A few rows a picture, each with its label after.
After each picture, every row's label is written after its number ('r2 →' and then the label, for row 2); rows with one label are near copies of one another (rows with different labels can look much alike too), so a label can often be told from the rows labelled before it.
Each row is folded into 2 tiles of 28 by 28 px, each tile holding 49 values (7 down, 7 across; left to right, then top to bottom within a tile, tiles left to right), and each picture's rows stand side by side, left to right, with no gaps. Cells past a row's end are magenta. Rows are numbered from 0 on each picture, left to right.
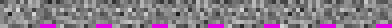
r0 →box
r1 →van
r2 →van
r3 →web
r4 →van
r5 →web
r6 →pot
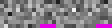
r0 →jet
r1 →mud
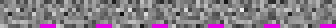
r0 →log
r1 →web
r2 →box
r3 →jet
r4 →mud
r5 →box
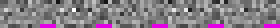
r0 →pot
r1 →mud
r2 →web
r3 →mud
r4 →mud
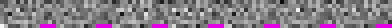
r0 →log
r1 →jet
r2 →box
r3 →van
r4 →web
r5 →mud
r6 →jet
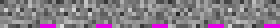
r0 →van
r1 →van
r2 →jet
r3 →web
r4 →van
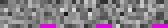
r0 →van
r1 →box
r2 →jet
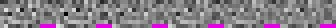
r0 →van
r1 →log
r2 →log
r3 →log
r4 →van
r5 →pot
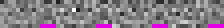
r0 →mud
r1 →mud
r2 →log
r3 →van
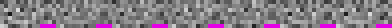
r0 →log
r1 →jet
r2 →jet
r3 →jet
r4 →pot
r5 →log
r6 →log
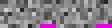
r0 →pot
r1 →box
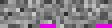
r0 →pot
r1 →jet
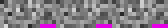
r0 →jet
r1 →jet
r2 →jet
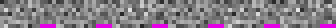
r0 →van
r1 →web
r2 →jet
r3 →web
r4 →van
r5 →mud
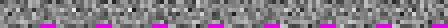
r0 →box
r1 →mud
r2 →mud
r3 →pot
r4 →box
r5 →web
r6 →van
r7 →web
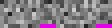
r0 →box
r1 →jet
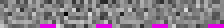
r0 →log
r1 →log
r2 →box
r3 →jet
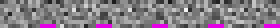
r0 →box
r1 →jet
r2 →mud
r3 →mud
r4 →van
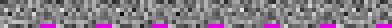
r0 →van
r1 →web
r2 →web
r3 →web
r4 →mud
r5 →jet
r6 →log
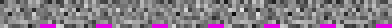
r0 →box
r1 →web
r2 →van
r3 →jet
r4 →box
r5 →log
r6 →web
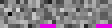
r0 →box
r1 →pot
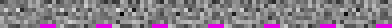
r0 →mud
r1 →van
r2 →web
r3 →log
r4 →log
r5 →jet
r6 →web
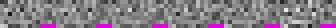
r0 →web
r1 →box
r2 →mud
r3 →jet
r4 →web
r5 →van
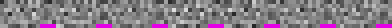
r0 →box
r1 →log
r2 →mud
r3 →van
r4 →pot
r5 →mud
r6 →jet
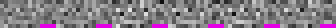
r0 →jet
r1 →web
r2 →van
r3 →log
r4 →van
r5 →pot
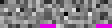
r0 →mud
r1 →log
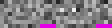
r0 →jet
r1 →mud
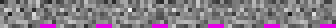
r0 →box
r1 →van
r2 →mud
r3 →van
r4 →van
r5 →box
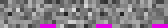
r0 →jet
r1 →van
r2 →box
